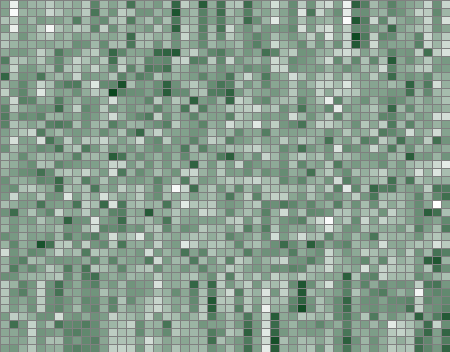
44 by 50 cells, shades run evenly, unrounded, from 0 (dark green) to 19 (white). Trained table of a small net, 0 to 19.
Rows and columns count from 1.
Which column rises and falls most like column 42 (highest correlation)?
50
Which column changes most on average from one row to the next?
13
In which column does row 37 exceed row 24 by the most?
47
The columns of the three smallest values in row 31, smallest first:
5, 35, 32
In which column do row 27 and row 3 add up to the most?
39
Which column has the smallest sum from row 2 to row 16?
44
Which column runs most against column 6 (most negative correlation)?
25
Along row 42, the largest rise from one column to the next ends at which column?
30
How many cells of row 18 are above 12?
15
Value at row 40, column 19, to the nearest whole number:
13
